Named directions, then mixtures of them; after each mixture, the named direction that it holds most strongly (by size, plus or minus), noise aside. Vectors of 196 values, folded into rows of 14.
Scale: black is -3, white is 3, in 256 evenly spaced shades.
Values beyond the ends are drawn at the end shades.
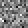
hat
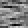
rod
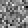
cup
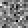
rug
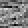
rod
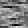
rod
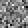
cup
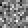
rug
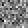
hat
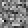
hat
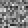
cup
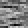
rod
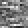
rod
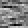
rod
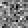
rug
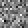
hat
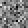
rug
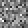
hat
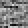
rod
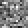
rug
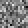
cup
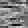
rod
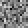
hat
